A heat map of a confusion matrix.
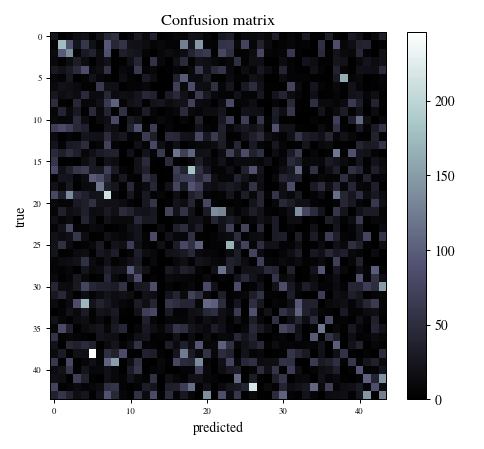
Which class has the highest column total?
7
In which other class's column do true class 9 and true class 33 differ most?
32
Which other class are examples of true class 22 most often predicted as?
40
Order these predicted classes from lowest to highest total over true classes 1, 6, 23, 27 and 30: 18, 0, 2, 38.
38, 0, 18, 2
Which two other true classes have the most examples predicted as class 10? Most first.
28, 25
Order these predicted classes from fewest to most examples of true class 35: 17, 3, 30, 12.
3, 12, 17, 30
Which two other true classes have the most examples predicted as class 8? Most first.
39, 10
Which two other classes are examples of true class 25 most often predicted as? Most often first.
23, 19
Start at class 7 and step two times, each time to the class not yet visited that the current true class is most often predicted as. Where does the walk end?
2
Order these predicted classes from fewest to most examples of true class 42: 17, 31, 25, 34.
31, 25, 17, 34
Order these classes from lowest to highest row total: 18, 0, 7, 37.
0, 7, 37, 18
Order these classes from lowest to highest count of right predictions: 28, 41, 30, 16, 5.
5, 28, 16, 30, 41
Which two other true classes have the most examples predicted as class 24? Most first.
41, 30
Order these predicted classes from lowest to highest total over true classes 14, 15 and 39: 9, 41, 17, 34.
9, 41, 34, 17
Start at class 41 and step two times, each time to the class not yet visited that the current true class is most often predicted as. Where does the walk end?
20
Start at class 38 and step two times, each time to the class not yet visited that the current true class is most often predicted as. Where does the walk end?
17
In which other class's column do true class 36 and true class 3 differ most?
34
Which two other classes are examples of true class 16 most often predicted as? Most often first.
18, 32
